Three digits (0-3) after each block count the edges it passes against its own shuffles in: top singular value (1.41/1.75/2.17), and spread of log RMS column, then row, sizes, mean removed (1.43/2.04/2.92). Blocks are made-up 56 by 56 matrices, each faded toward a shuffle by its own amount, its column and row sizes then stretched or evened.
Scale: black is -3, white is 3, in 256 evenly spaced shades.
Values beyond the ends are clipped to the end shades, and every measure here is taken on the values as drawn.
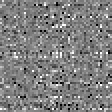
2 2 2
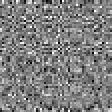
3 1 2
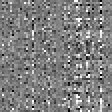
2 3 0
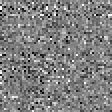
1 1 2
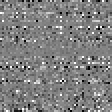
0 1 3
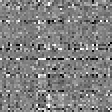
3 2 3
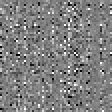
0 3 1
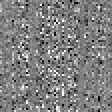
0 3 0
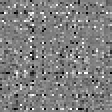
2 2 2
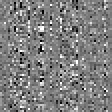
2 3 0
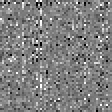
1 2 1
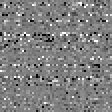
1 0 3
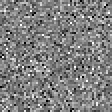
1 0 0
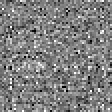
1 1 1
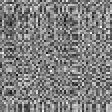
3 0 0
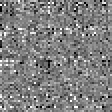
2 1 2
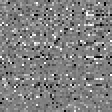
2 0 2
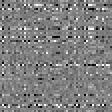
3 1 3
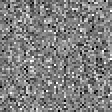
2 1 0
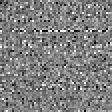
1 0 2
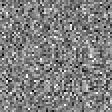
2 0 0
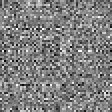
3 0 2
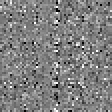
1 2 1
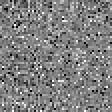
1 0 0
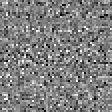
2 0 2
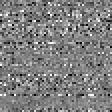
0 0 3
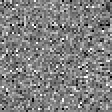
1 1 1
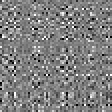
3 2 3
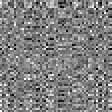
3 1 2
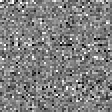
1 0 2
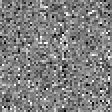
0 2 0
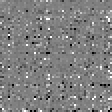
0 2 2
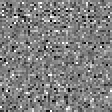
1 0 2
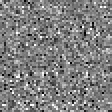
1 0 1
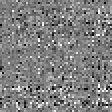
0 2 2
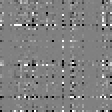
2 3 3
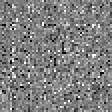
2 1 1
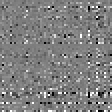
2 2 3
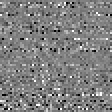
0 0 3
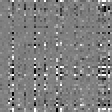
3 3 2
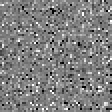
0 1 1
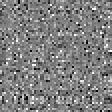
2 0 0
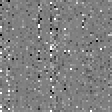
0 2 0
